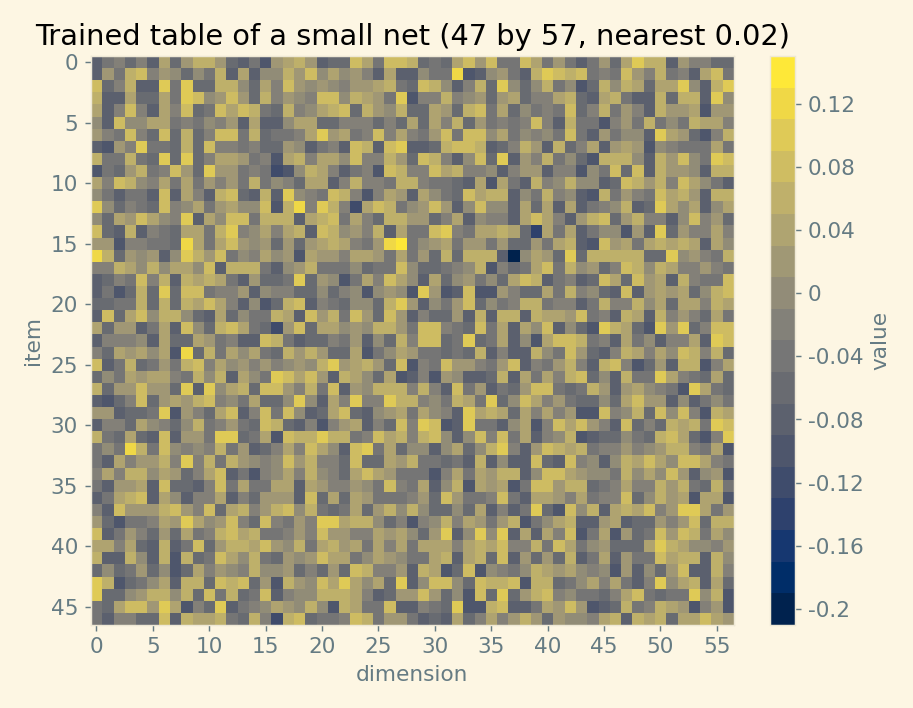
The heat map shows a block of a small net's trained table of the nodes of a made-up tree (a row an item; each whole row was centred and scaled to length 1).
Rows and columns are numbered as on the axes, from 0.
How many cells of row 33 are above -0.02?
31
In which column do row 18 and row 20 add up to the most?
18
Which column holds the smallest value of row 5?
45
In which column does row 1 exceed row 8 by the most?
32
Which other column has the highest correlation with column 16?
43
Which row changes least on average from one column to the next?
17
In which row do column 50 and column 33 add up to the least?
44
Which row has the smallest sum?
19
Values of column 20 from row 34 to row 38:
0 0.02 -0.06 -0.04 0.1
